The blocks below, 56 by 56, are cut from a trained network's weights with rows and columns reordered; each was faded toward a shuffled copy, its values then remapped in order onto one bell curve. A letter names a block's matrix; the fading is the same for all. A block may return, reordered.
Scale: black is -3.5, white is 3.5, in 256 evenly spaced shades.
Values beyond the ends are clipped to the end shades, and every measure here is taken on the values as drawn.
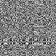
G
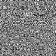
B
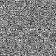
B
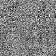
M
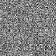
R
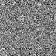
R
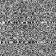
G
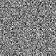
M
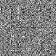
M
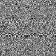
B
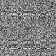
G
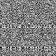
G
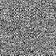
G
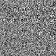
R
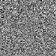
M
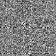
R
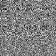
B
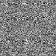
B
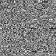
B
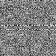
G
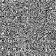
M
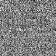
M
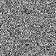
B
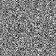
R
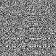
G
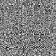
R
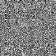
M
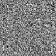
R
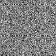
R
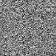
R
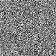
R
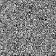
M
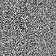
M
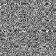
B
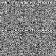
G
